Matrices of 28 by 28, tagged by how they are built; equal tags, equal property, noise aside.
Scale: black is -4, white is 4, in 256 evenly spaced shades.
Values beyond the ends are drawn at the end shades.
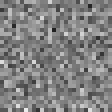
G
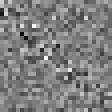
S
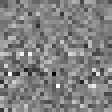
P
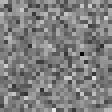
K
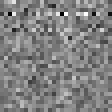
P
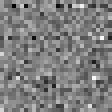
P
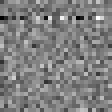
P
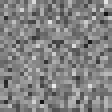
G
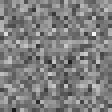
G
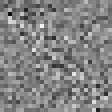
S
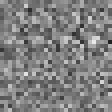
G
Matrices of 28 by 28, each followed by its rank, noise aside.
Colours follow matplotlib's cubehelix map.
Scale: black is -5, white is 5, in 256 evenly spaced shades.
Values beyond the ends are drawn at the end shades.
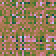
two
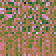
four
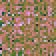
six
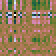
one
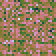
six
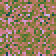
six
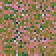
six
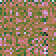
four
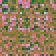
four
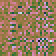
four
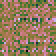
six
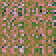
four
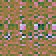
two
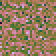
six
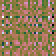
two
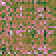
four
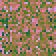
six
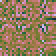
four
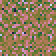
six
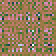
three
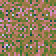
six
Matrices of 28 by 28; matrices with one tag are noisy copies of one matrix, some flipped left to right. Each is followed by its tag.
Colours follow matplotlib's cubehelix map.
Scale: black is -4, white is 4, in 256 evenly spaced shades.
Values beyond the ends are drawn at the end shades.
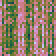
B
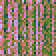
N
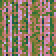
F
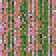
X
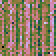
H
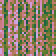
N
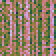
H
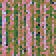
H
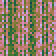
X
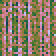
F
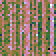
H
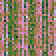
X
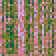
B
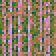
F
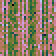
X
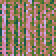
H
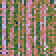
H
